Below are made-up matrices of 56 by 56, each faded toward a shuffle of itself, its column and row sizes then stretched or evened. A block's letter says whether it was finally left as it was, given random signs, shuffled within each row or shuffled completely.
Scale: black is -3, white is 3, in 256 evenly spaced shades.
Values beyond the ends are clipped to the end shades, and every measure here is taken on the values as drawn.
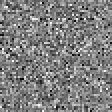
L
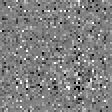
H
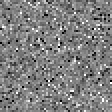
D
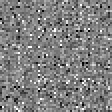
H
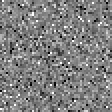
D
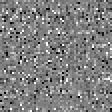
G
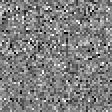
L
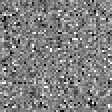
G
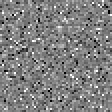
D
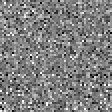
L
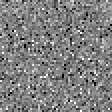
D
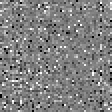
H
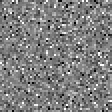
D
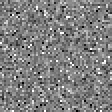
D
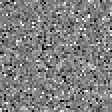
D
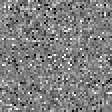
L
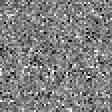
L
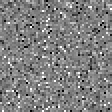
D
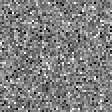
D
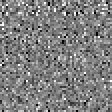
G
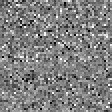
L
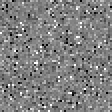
D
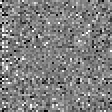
G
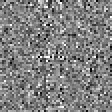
H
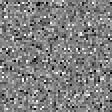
L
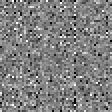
G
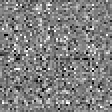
G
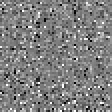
G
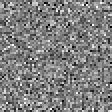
L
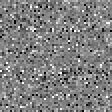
L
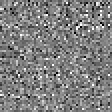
G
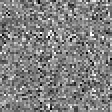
H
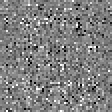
G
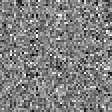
G
